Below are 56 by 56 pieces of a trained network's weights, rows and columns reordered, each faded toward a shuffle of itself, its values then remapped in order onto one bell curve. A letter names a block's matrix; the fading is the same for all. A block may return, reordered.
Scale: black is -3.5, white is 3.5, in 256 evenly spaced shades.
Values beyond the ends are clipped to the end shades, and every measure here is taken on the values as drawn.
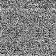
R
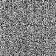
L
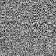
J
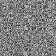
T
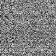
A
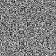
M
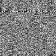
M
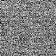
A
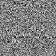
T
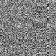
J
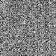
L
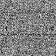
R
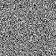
T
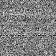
R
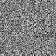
M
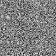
T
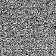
R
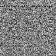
R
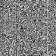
L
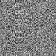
J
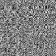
J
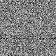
R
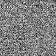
R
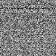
R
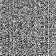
L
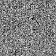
L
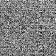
A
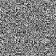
T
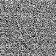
A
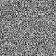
J
